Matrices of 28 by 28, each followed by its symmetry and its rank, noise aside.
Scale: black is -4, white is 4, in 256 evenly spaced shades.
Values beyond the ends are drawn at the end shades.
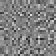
antisymmetric, rank four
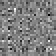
no symmetry, rank five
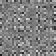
no symmetry, rank four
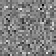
no symmetry, rank six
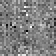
antisymmetric, rank six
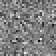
antisymmetric, rank six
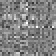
no symmetry, rank four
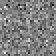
antisymmetric, rank six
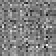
antisymmetric, rank four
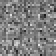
antisymmetric, rank six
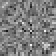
symmetric, rank four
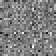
no symmetry, rank six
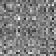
no symmetry, rank four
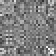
symmetric, rank four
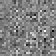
no symmetry, rank five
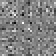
symmetric, rank four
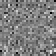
no symmetry, rank six
